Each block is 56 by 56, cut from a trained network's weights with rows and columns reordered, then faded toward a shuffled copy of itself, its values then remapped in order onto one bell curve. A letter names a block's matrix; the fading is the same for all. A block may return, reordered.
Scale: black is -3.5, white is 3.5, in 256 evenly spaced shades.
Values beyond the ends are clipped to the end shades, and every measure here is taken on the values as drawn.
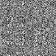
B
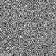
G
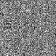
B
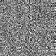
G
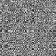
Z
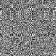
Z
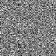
G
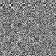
Z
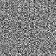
G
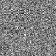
Z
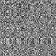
Z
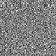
G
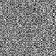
G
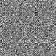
G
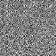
Z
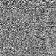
Z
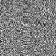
G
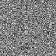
B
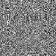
B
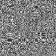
Z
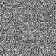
Z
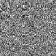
Z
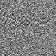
Z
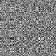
Z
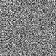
G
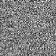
Z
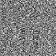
B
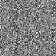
B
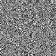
B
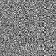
G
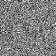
Z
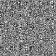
B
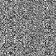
B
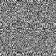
Z
